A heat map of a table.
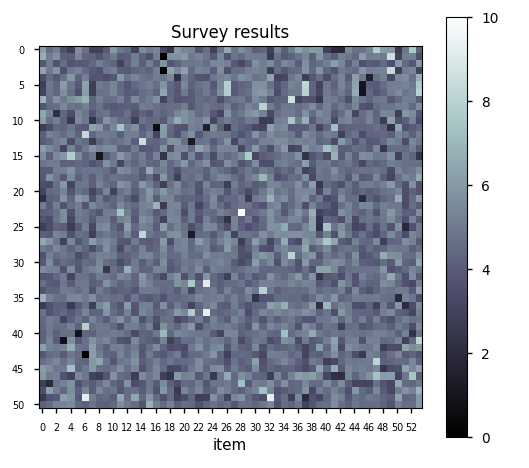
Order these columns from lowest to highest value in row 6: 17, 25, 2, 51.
2, 51, 25, 17
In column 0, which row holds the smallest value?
21
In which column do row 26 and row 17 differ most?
14
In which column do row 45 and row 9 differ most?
4
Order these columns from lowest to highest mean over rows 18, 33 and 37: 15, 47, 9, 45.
45, 47, 15, 9
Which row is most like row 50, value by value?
17
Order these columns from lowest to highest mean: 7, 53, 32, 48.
7, 48, 32, 53
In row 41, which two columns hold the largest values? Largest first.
53, 41
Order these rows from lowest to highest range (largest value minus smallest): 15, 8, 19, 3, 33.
19, 8, 33, 15, 3
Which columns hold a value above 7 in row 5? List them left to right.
26, 37, 53
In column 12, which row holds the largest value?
31
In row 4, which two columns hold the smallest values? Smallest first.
46, 19
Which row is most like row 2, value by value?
30
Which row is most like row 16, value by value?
28
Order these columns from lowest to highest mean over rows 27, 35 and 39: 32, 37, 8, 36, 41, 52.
36, 32, 52, 8, 37, 41
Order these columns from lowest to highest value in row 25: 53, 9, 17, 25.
25, 53, 9, 17
